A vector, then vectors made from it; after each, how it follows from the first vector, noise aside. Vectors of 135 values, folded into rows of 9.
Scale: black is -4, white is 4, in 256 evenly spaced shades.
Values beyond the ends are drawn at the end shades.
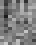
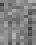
reversed, shrunk.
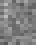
negated, shrunk.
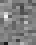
negated, partly zeroed.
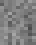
reversed, shrunk.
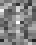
wrapped around, negated.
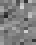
partly zeroed.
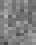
negated, shrunk.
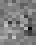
reversed, partly zeroed.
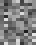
sign-scrambled.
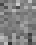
reversed, partly zeroed.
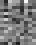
sign-scrambled.
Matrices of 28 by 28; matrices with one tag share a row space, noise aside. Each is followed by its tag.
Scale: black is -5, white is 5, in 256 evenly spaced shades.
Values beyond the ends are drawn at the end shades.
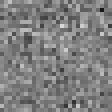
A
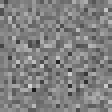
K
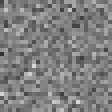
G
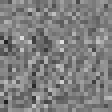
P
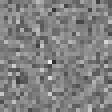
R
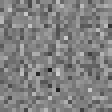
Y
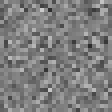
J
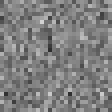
Y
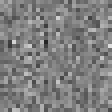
K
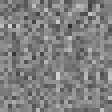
K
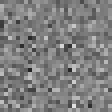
G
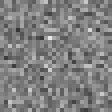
J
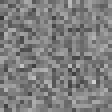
G
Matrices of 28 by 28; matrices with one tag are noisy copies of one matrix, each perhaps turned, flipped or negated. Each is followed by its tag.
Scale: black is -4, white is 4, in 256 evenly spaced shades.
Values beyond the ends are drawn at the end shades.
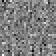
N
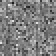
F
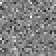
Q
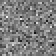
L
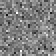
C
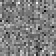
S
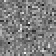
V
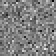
Q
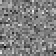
N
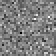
L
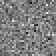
V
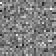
N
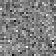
F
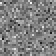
Q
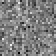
S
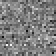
S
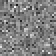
C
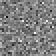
L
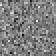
L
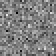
C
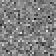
L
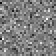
Q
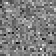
C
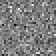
Q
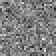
C
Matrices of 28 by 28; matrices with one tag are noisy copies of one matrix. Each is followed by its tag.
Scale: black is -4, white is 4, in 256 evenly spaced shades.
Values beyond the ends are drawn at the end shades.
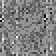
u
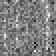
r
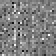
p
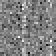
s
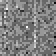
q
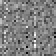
q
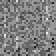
r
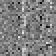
s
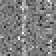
s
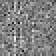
p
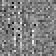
p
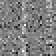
s
